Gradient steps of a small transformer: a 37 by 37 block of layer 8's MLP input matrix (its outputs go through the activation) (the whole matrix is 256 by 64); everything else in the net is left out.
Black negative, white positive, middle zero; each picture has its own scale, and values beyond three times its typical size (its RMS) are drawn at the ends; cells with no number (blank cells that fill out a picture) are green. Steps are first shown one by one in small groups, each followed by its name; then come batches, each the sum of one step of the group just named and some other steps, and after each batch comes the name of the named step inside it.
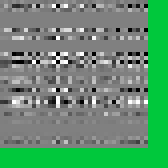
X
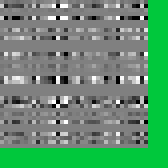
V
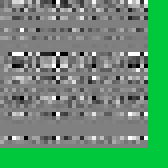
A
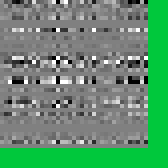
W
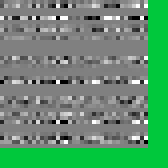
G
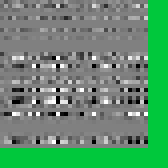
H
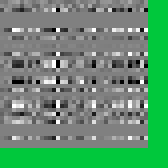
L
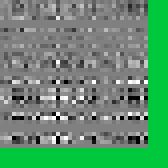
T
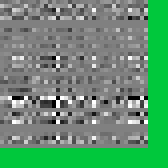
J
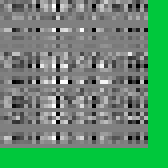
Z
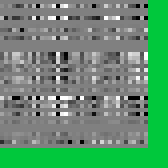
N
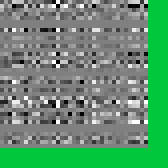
X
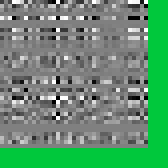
J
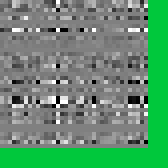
L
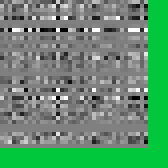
N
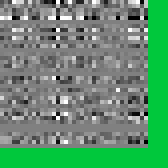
G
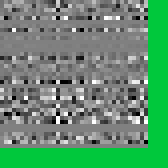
G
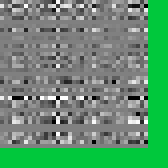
J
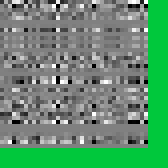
Z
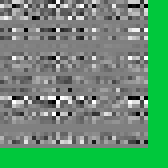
J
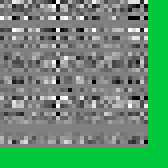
L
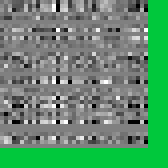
Z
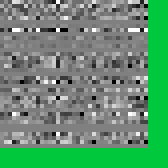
L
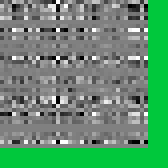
W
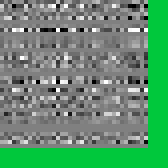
W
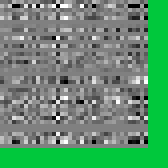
X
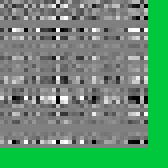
V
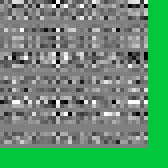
X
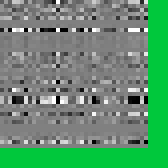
A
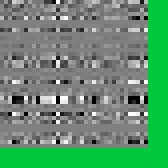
T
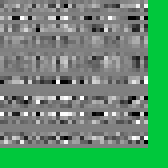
G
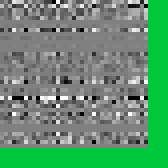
T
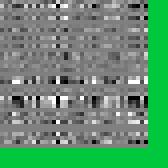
N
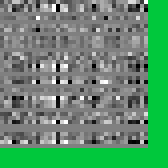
Z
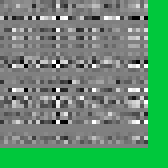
G
